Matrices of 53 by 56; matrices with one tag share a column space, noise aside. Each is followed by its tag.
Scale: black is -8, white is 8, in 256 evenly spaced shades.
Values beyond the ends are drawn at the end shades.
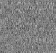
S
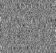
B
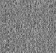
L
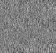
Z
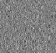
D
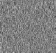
S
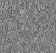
S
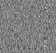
D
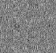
B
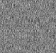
B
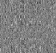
Z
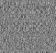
S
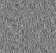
B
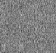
L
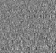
D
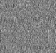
B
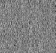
L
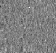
Z
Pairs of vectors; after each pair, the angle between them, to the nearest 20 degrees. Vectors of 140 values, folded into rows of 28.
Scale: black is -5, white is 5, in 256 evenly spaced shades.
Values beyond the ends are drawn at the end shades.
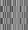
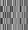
20 degrees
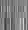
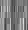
40 degrees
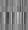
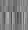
160 degrees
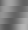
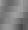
160 degrees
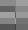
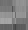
40 degrees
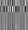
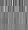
120 degrees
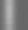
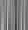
80 degrees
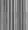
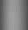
100 degrees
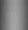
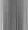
160 degrees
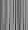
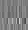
100 degrees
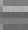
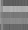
40 degrees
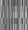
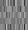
80 degrees
